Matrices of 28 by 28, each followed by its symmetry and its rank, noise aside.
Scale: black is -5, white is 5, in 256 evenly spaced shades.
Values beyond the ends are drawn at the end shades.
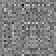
no symmetry, rank four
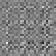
symmetric, rank two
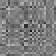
symmetric, rank three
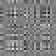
antisymmetric, rank two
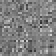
antisymmetric, rank four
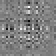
antisymmetric, rank two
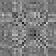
symmetric, rank three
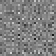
no symmetry, rank three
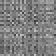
antisymmetric, rank four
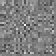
symmetric, rank four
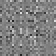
antisymmetric, rank four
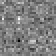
no symmetry, rank four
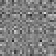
no symmetry, rank three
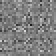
antisymmetric, rank four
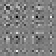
symmetric, rank two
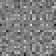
no symmetry, rank four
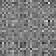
no symmetry, rank four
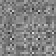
symmetric, rank three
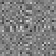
symmetric, rank three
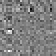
antisymmetric, rank four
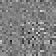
antisymmetric, rank four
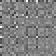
symmetric, rank three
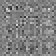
antisymmetric, rank four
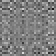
no symmetry, rank two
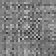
symmetric, rank four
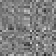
no symmetry, rank three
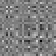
symmetric, rank two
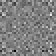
antisymmetric, rank four
